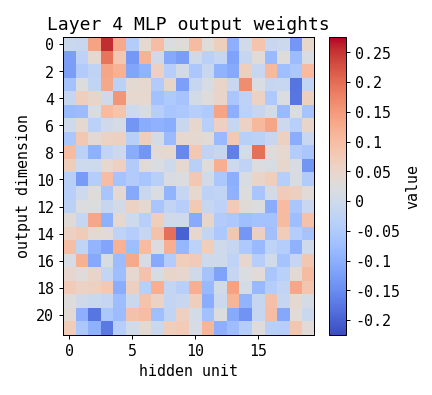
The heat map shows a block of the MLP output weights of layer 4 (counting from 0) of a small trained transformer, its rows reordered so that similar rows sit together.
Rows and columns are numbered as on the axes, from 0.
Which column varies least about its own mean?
11
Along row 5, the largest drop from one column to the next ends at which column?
13
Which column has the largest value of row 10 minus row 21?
3
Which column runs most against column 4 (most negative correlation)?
18
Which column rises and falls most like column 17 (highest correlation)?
2
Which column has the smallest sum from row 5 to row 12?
5
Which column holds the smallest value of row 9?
19
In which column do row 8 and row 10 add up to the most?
15
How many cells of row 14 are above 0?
10
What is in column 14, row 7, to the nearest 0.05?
-0.05
